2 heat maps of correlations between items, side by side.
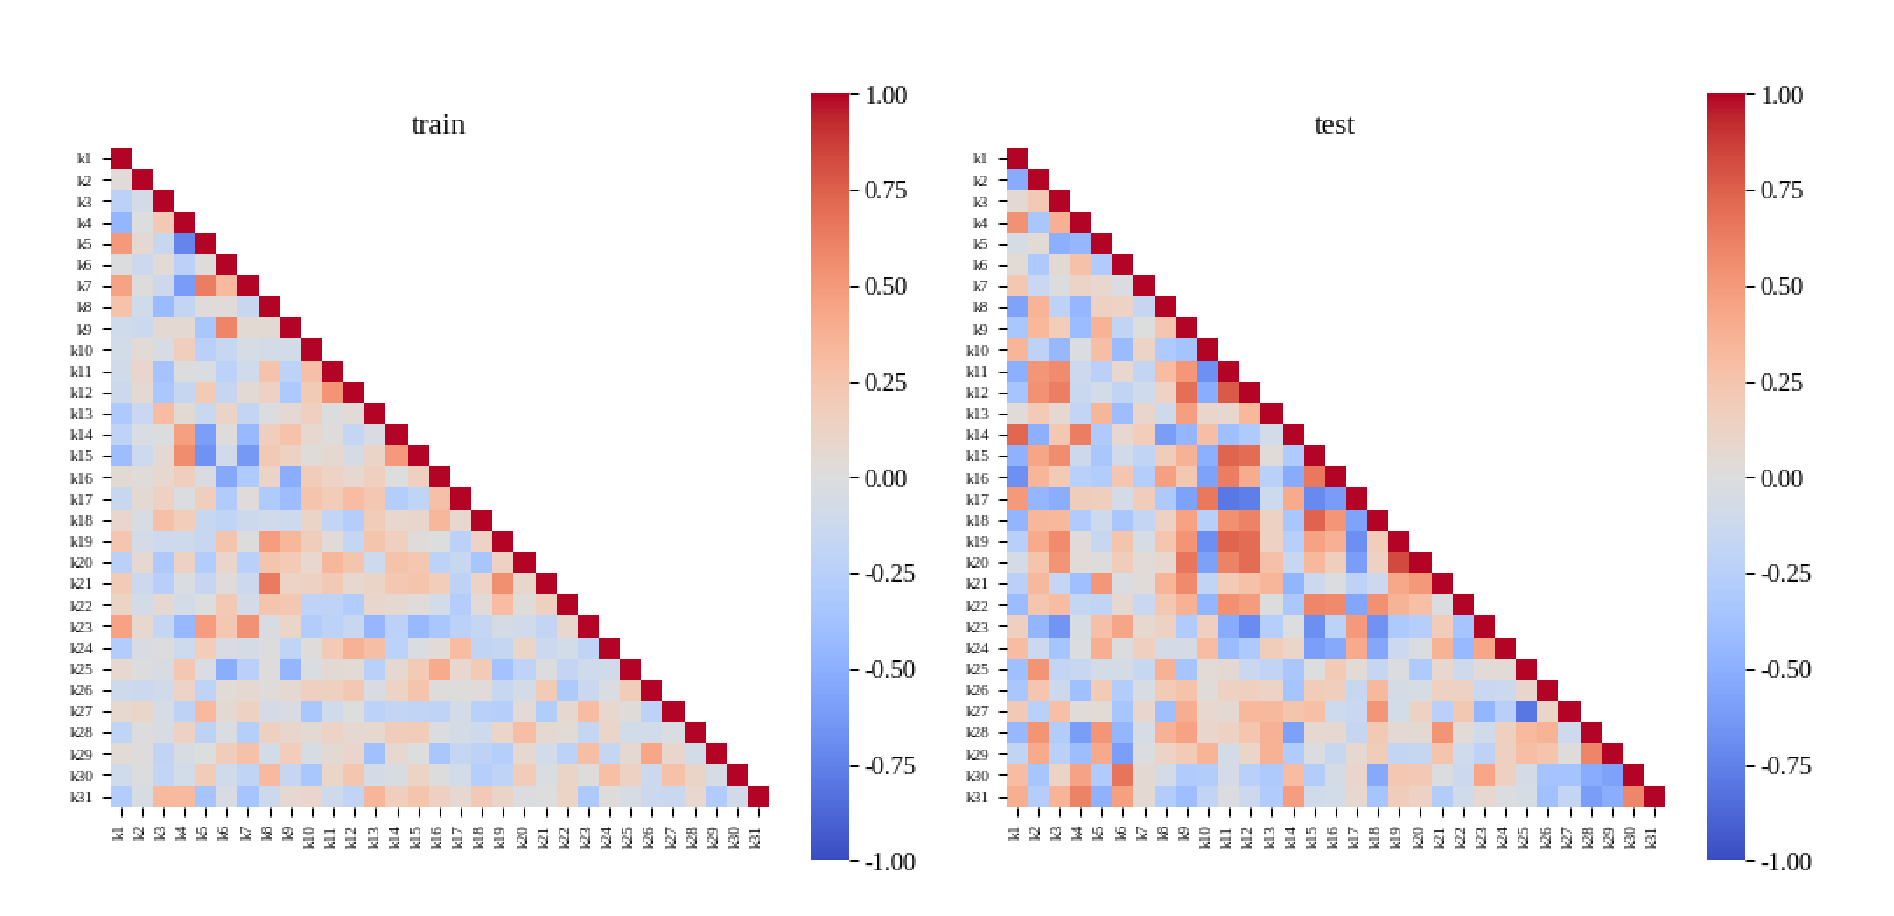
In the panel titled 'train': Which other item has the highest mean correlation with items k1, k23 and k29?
k7
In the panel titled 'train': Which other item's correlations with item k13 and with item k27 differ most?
k23
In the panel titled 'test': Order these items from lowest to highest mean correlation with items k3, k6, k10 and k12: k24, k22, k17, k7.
k17, k24, k7, k22
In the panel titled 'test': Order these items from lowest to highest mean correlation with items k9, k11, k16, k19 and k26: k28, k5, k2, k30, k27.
k30, k5, k27, k28, k2
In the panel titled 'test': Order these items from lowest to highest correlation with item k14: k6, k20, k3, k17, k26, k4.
k26, k20, k6, k3, k17, k4
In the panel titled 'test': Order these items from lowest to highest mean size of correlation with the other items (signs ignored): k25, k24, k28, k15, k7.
k7, k25, k24, k28, k15
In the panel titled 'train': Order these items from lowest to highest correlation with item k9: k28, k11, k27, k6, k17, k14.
k17, k11, k27, k28, k14, k6
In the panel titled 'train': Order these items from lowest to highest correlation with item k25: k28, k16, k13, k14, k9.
k9, k13, k28, k14, k16
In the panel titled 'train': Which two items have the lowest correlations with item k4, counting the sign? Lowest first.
k5, k7
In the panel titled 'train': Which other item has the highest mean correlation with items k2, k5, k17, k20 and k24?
k12
